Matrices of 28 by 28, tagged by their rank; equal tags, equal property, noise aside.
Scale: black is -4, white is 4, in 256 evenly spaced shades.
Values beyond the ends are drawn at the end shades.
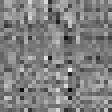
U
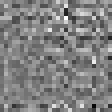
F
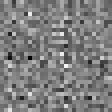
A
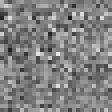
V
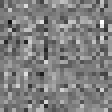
U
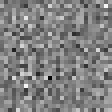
A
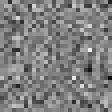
F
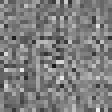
A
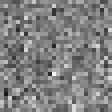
V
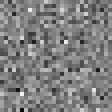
V
